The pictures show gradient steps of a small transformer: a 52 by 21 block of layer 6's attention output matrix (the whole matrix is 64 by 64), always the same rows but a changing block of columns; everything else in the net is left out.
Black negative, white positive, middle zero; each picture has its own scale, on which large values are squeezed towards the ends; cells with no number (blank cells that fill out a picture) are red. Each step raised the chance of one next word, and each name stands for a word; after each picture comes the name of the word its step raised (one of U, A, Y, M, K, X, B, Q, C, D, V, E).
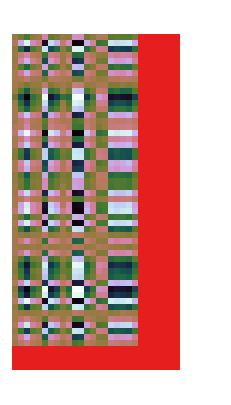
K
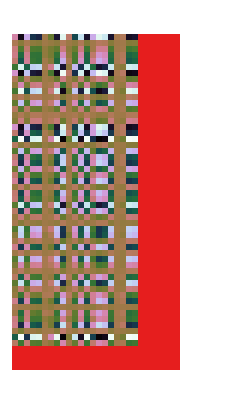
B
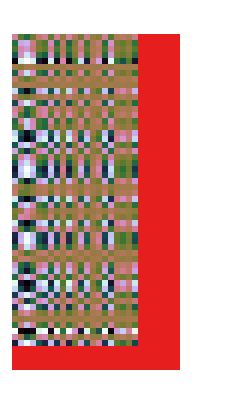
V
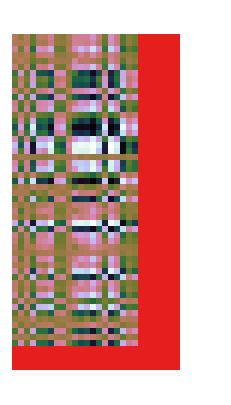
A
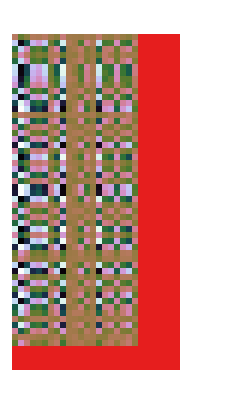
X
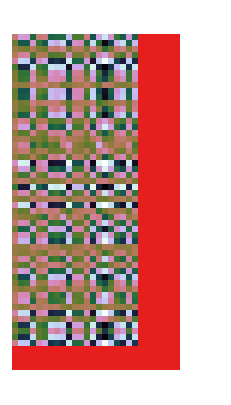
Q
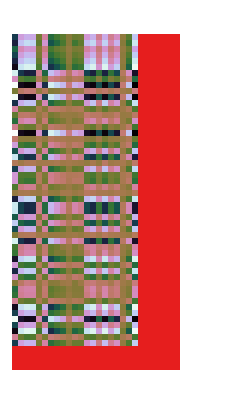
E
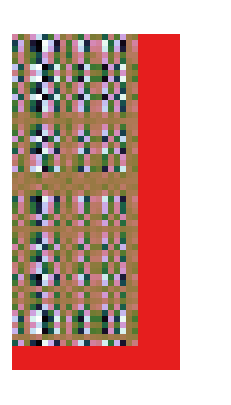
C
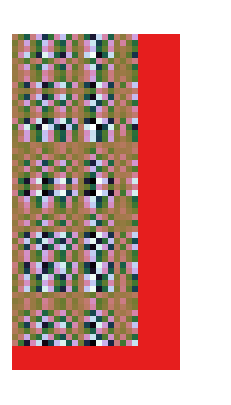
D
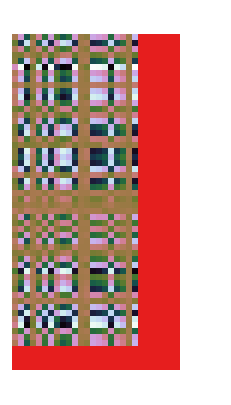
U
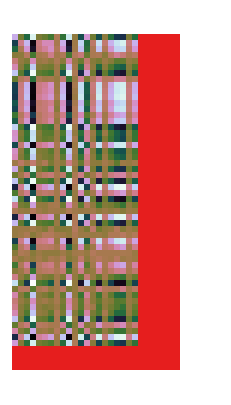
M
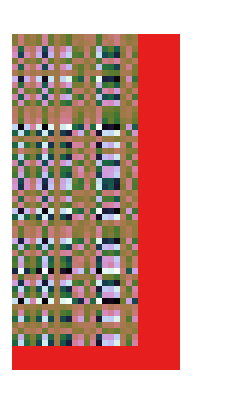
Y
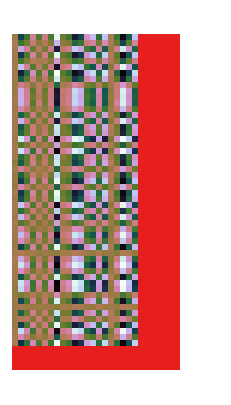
B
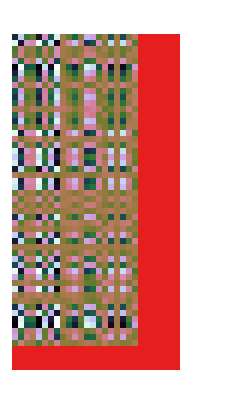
U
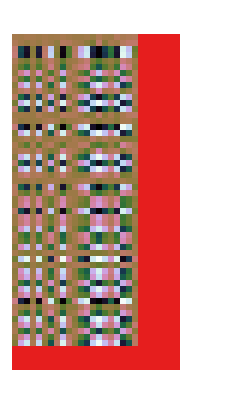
Y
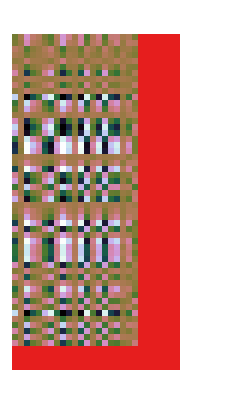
A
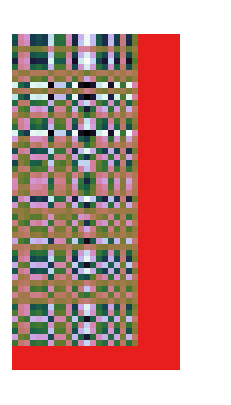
E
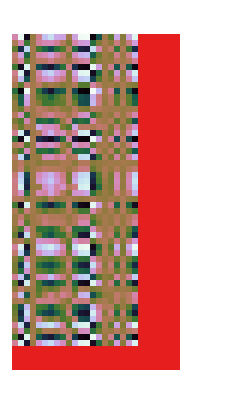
B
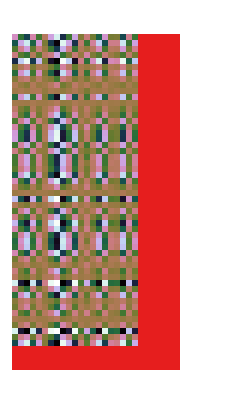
V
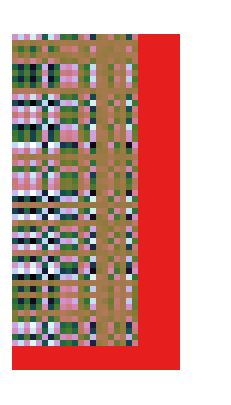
D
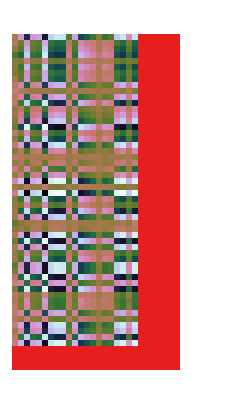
D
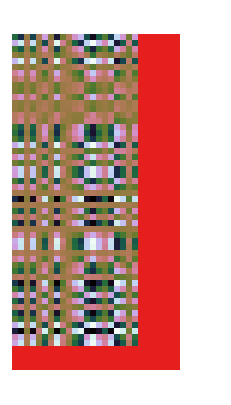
V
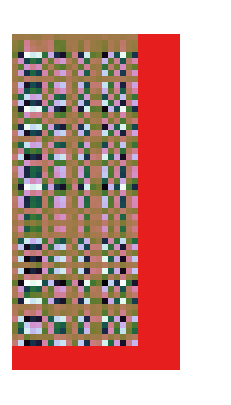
Y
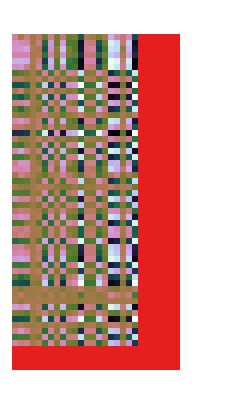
E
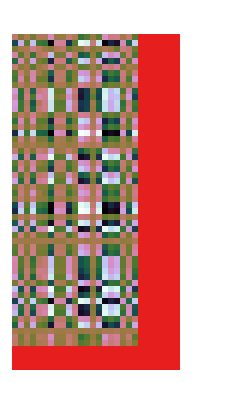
K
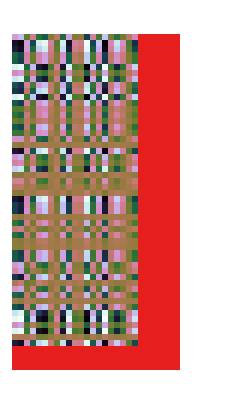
C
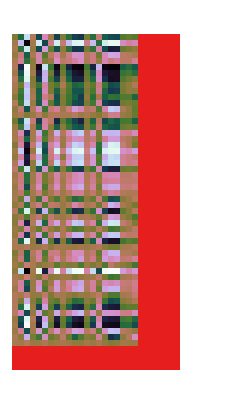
U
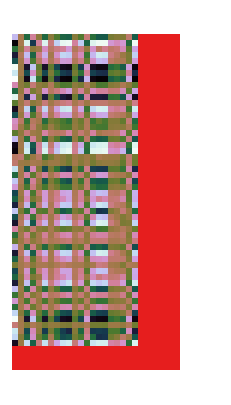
C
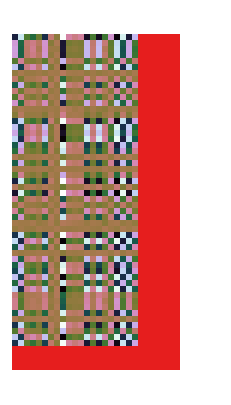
D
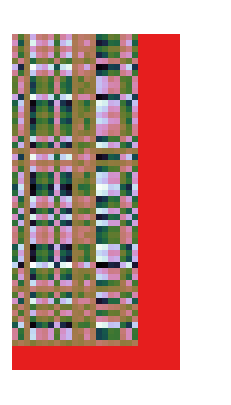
X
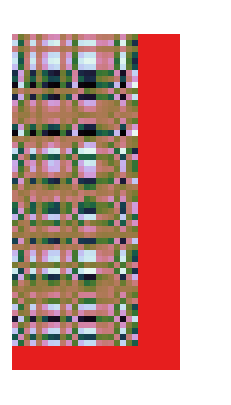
E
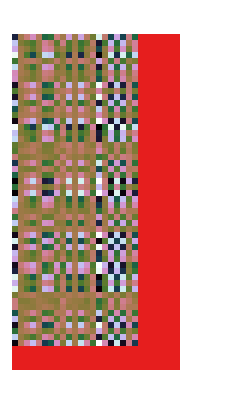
D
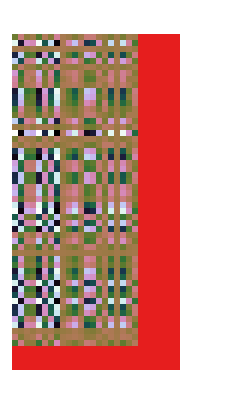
K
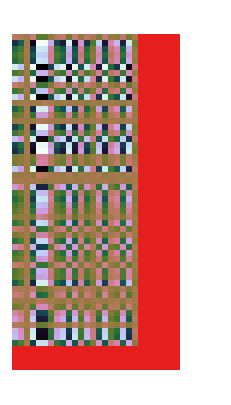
C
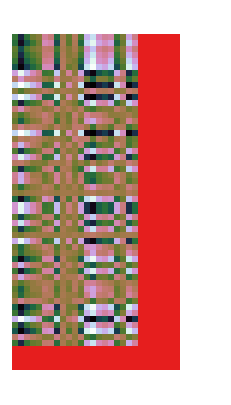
E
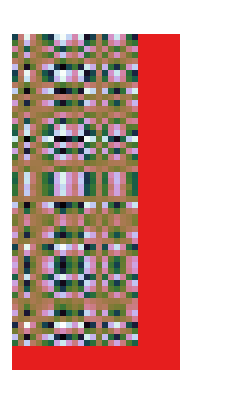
B
